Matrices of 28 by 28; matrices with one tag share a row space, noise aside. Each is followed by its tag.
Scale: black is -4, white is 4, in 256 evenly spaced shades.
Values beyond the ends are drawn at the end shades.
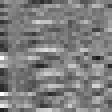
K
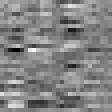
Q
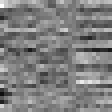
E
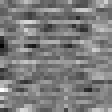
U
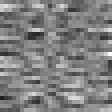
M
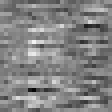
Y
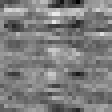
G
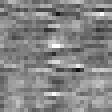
G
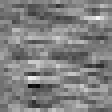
Y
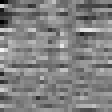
E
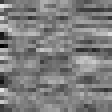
E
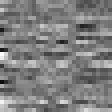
E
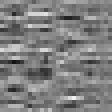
Q
